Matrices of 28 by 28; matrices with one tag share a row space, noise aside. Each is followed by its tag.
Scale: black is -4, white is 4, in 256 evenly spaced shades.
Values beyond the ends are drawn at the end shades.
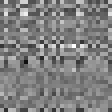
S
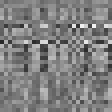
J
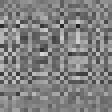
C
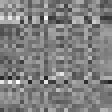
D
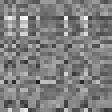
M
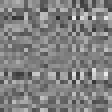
J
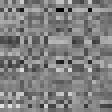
D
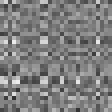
C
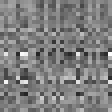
S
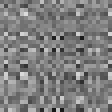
S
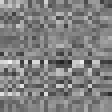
D
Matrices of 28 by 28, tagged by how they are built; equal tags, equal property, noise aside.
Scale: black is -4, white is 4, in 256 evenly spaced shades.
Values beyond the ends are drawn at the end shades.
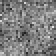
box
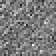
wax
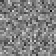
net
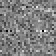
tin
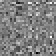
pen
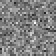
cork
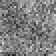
box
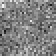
box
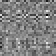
pen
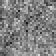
box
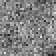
box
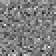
tin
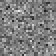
cork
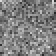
box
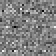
tin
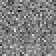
net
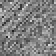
wax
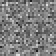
net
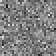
cork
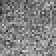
box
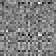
pen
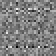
pen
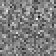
net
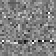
tin
